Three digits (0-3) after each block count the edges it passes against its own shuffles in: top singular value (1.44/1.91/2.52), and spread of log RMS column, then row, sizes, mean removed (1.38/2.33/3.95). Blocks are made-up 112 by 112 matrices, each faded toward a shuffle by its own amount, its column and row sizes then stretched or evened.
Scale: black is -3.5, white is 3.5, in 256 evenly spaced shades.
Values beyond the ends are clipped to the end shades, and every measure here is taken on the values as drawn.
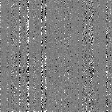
2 3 1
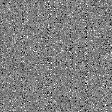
0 2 0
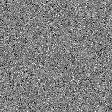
1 0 0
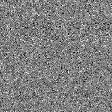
1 0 1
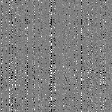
2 3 1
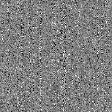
2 2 0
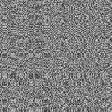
3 0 1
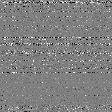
1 0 3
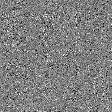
0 1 1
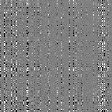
3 3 2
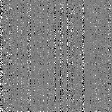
2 3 1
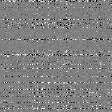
2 2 3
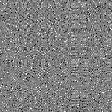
3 0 0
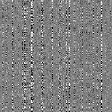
3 3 1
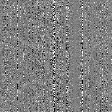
2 3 0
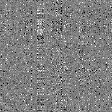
2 2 1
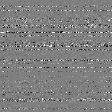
1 1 3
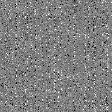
1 2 0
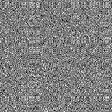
3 0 1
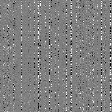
3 3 0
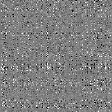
2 2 2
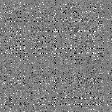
1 2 2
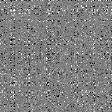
2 2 2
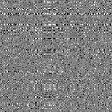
3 1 2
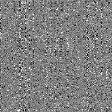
2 2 1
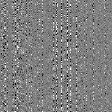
3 3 0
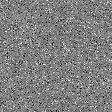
0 0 1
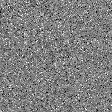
1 0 0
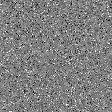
1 0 0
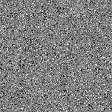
1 0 1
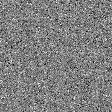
0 0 0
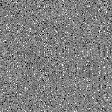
2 1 0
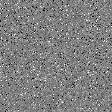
0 1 1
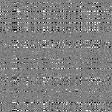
3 2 3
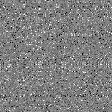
2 0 1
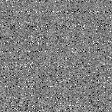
0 1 2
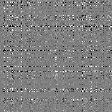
1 2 3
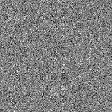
2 1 0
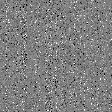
0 2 0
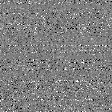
0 0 2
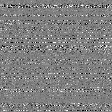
0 0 3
